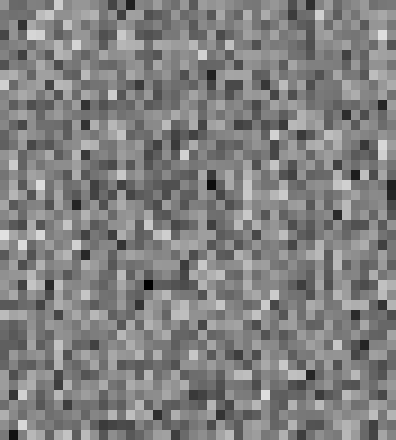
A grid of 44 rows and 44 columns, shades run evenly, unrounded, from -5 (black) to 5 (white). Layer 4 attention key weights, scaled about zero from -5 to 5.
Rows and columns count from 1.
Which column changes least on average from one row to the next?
37
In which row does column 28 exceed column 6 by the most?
29
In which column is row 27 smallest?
21
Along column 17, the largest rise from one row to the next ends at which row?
30
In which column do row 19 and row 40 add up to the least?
24
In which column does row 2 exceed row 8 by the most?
36
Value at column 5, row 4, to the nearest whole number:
3
